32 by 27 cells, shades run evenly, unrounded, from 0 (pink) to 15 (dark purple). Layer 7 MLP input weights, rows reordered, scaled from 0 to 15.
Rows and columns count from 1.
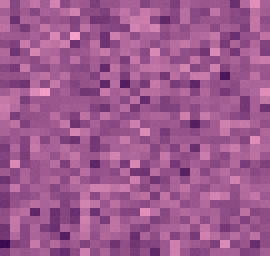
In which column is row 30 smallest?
21
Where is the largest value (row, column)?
31, 1
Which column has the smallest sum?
26
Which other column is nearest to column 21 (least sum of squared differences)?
12
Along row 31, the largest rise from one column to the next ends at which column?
24
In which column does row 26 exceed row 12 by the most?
5
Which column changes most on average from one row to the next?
8
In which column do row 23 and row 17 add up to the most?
17
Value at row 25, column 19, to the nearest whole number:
6
